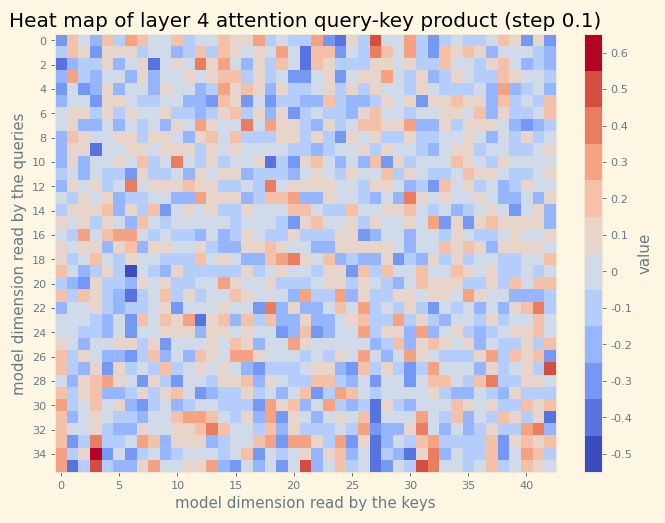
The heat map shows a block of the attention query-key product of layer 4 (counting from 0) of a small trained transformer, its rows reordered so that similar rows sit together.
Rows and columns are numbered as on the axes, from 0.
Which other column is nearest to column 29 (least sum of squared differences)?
11
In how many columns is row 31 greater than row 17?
17
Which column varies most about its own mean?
27
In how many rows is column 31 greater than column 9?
16
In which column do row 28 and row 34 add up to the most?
3
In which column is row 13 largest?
30
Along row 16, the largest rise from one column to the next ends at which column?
2
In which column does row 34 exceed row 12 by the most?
32
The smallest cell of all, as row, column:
19, 6
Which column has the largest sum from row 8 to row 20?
34
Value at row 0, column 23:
-0.3
